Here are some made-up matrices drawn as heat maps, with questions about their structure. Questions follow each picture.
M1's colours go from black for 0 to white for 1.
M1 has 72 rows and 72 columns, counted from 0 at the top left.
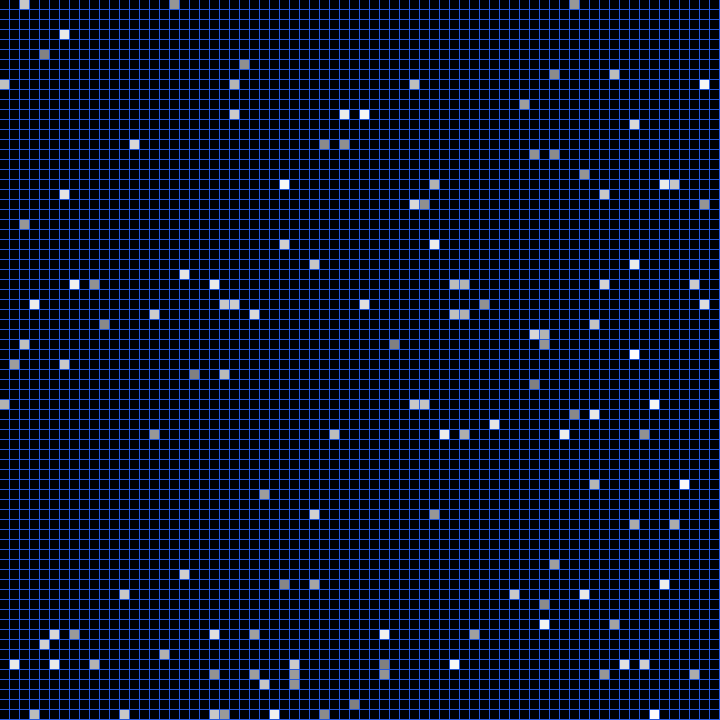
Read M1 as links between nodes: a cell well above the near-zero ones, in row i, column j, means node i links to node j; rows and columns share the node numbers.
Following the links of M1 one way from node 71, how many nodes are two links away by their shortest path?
7
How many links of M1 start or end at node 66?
10
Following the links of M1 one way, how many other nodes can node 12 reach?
11
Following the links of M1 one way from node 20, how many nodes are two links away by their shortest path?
4
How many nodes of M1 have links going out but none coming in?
8
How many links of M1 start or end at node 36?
4
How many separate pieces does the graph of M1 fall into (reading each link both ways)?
2
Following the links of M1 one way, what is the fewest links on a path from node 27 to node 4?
4
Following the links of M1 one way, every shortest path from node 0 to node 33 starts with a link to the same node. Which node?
node 57
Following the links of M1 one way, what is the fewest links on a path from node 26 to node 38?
2
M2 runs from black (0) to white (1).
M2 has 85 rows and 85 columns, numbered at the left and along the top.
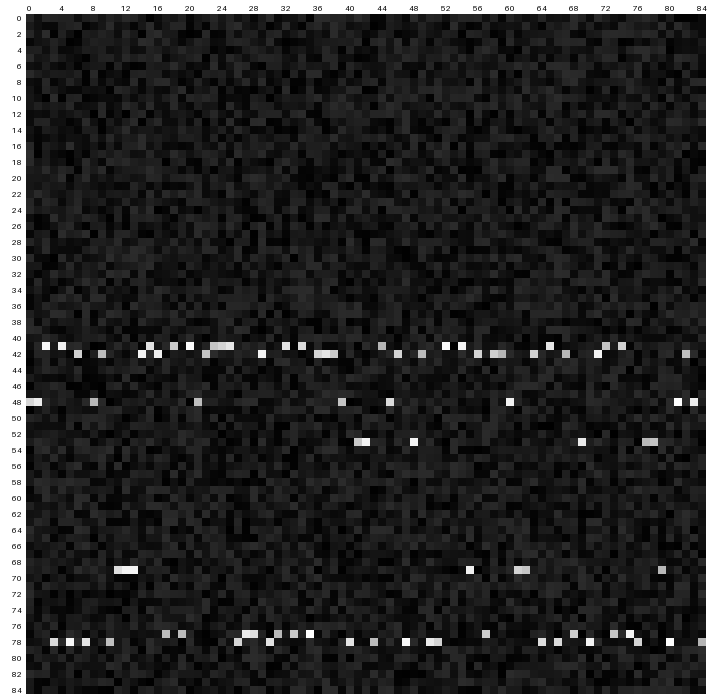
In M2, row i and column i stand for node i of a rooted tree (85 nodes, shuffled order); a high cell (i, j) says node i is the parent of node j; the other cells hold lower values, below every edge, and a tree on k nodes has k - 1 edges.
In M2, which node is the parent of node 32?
41
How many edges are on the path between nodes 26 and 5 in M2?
2
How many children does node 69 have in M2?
7
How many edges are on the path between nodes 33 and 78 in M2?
3
